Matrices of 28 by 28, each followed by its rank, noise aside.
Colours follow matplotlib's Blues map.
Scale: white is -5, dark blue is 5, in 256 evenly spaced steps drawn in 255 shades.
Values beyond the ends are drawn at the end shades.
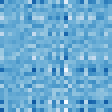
two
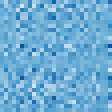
three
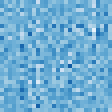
four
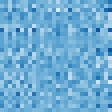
three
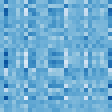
one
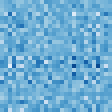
three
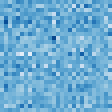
five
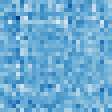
five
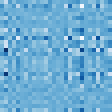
two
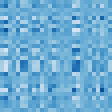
two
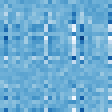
one
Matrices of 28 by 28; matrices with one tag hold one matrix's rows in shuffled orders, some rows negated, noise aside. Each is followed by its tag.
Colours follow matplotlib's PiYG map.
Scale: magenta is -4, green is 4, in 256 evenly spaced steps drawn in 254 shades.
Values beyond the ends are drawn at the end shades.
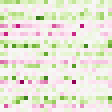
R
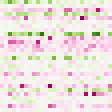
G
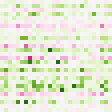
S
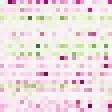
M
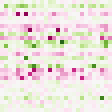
S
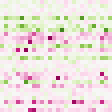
S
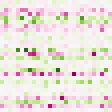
S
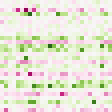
S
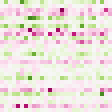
S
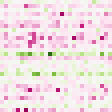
S
